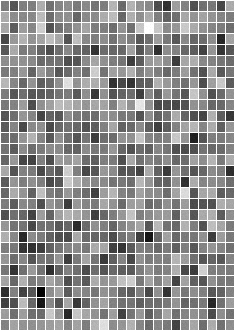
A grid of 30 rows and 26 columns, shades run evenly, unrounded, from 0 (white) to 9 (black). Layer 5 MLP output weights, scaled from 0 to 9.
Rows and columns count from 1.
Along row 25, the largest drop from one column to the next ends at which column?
23
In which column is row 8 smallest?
8
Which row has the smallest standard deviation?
14
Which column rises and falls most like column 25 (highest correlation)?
1
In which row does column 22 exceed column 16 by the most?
13
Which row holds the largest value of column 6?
25
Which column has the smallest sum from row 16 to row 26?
21
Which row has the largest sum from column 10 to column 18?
22
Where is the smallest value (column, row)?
17, 3
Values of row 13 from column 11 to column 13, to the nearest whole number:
7 5 5
